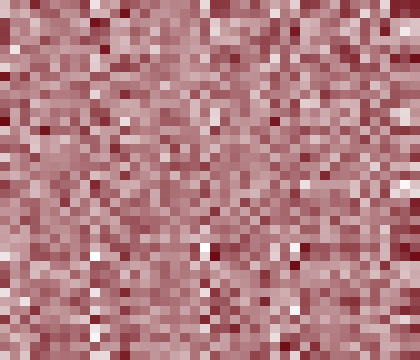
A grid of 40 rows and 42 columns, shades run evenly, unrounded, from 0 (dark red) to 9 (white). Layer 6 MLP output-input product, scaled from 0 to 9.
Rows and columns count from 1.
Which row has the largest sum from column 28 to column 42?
21
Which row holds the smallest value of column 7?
23
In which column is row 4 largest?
41
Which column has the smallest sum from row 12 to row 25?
30
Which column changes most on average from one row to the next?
10
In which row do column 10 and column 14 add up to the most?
29
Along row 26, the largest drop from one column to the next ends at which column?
40
